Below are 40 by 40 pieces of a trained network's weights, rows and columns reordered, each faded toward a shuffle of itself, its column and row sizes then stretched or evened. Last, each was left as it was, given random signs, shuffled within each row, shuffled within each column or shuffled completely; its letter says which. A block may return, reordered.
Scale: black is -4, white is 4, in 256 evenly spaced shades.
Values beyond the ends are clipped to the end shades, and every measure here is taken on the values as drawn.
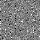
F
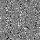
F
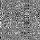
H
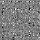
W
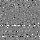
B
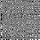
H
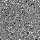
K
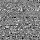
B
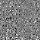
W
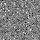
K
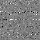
B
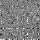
W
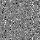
F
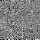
W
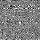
B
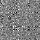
W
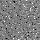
K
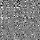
W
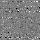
B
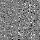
F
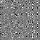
H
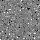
K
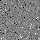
K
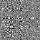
W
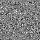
B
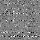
B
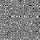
H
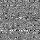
B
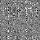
W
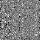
F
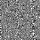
F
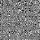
W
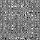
H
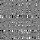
H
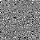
W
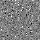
F
